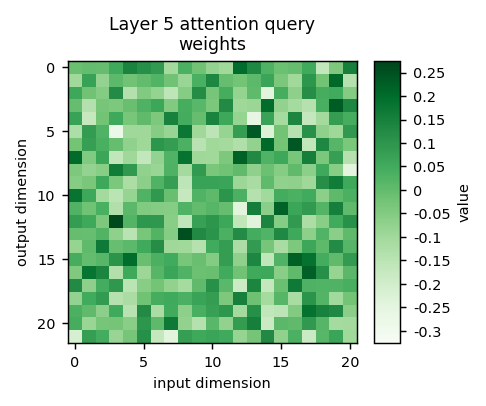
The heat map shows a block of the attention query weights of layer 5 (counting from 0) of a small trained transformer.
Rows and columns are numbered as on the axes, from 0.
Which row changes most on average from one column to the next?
5
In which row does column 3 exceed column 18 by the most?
12
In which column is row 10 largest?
0
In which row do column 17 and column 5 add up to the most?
19
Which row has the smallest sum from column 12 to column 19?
4
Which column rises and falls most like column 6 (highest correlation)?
20
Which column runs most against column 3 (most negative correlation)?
8
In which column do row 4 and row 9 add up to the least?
13
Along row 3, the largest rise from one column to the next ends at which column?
14
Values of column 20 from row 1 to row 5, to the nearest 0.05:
-0.15 -0.05 0.15 0.05 0.1
